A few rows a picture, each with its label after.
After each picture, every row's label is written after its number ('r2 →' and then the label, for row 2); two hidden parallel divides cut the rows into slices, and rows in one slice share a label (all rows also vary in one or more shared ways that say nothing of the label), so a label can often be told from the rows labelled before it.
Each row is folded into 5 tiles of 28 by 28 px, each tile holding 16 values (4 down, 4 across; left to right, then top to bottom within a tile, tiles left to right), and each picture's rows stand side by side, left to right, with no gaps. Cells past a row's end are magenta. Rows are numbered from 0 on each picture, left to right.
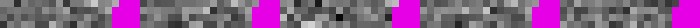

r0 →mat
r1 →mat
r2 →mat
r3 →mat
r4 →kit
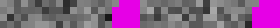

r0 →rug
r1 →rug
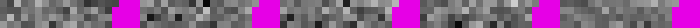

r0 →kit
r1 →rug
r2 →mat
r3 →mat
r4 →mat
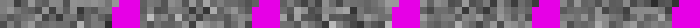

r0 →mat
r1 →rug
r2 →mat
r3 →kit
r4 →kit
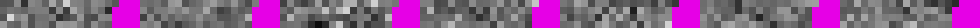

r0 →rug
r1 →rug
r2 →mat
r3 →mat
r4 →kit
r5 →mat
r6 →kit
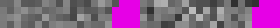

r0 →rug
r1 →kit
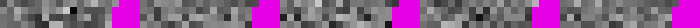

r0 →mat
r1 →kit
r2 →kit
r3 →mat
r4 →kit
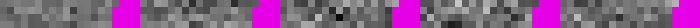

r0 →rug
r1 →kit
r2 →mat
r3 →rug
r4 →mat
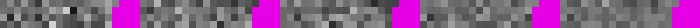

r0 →mat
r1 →kit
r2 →kit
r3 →rug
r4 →rug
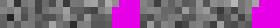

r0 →mat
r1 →mat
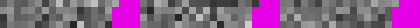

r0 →mat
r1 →kit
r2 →mat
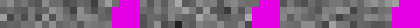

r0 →rug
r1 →rug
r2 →mat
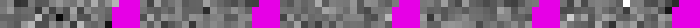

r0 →mat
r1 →kit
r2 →rug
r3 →rug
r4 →kit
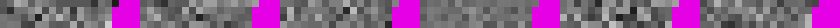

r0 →kit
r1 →mat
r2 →rug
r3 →rug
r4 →mat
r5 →kit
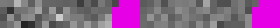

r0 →kit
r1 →rug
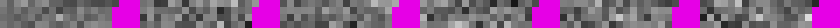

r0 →kit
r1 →mat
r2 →mat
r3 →kit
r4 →kit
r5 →kit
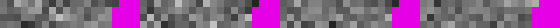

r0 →kit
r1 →kit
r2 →kit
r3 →mat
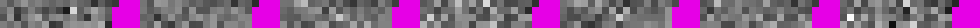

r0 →kit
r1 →kit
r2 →kit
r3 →kit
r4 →kit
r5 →kit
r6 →kit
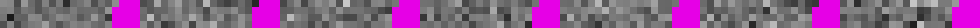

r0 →rug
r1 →kit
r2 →rug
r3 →rug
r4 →rug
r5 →kit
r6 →mat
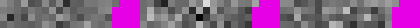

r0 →rug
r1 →mat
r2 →mat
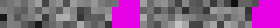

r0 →rug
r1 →kit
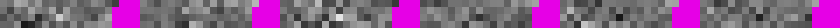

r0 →kit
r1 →mat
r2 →kit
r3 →mat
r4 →mat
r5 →mat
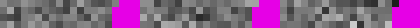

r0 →rug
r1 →mat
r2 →kit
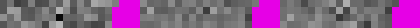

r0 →mat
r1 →rug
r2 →rug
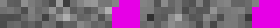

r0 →rug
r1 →rug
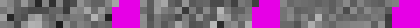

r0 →rug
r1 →kit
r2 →rug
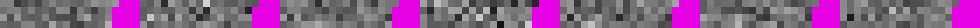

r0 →mat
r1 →rug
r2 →rug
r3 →kit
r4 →mat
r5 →rug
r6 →rug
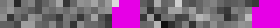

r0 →mat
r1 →kit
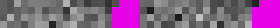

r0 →kit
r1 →kit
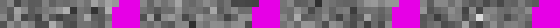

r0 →mat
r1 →kit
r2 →mat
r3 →kit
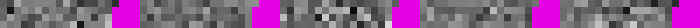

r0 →kit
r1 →mat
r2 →rug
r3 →rug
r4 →kit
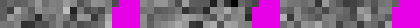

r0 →rug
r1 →kit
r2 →rug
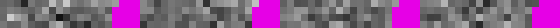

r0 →mat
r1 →mat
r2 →mat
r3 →kit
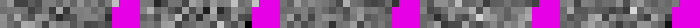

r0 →mat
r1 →mat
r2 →kit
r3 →kit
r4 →rug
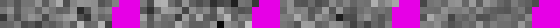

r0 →rug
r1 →kit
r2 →mat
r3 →rug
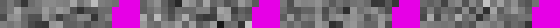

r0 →mat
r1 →rug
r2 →kit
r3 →rug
